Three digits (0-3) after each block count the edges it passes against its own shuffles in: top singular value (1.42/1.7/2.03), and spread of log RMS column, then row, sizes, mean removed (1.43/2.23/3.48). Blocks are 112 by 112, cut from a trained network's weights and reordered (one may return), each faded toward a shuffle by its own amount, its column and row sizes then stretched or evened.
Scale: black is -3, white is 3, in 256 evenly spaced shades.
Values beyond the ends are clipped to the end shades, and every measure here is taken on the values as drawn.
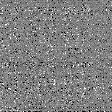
0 2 2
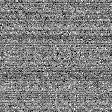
3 0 0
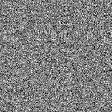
2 1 0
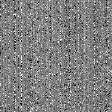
1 3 0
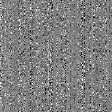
0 3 0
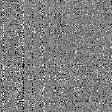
1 3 2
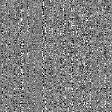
2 3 1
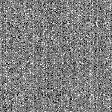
1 0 1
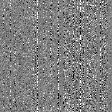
1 3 0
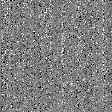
0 2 0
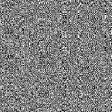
3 2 0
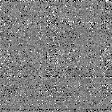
0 2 2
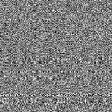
3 0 2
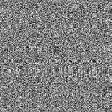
3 0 1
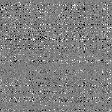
0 2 3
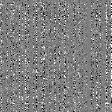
0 3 1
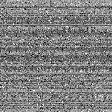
3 0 0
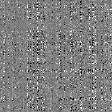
1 3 2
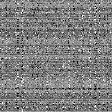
3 2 1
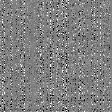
0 3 0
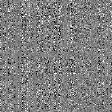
0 3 2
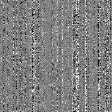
2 3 0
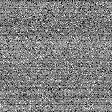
2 0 0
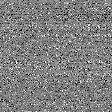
0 0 2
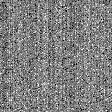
2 0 0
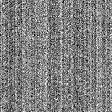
3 0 0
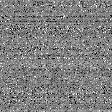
1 0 2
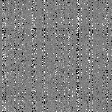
1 3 1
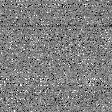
0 0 2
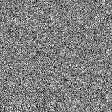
1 0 0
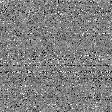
0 0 2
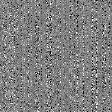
0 3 0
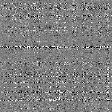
1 2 3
